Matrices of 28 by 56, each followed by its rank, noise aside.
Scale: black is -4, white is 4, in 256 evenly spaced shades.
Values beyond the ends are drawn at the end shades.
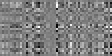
two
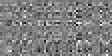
four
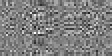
four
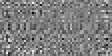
four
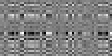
one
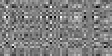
three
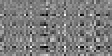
three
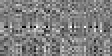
three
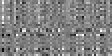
three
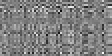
three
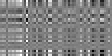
one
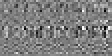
three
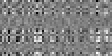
two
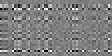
one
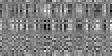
two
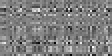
two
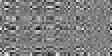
two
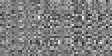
four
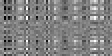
one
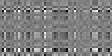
one
